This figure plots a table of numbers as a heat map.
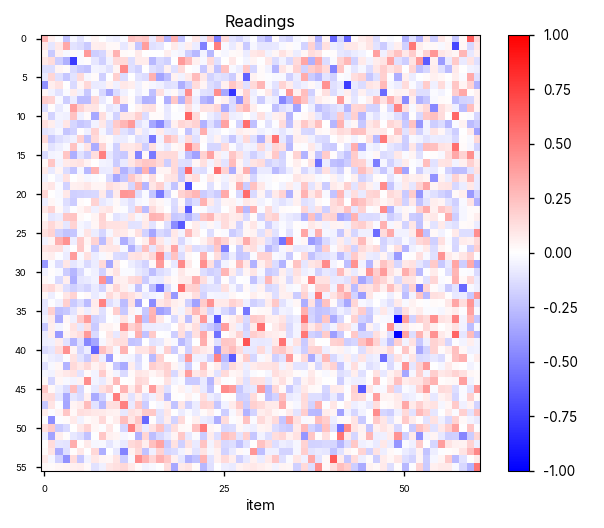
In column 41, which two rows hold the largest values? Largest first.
51, 8
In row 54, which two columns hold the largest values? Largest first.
40, 13
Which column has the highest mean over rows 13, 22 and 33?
47
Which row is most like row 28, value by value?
52
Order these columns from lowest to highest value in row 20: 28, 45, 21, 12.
45, 21, 12, 28
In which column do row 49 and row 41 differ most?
24
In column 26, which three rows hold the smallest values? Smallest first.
7, 41, 17
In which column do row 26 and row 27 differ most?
25
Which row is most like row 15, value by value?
34
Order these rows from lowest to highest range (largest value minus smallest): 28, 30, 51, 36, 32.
30, 28, 51, 32, 36
